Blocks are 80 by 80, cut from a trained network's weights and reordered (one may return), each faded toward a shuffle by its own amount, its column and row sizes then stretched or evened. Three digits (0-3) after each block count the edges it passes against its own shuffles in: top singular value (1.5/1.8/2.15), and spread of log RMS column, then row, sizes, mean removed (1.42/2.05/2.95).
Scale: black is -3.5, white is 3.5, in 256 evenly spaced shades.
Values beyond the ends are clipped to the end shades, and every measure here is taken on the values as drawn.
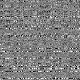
2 0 3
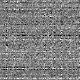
3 2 2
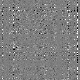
2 2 2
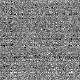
1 2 2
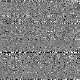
2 0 3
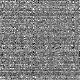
2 2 1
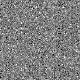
0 1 1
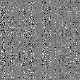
0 3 2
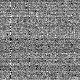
2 2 0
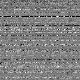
3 0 3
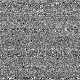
0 0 2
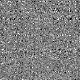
0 1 2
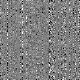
0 3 1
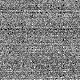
2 1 1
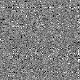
1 1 2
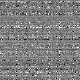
2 2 3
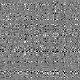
3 2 3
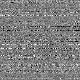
1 0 3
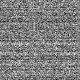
2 2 0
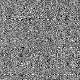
0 0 2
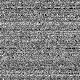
2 0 2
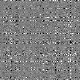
1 2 3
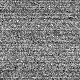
2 0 0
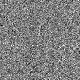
0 0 0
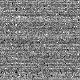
2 1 1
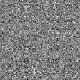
2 1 1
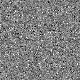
0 0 1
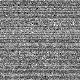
3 1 0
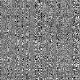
0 3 1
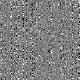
0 3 1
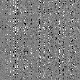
0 3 1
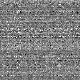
2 1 2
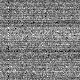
3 1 1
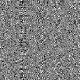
2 2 0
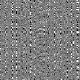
3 3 1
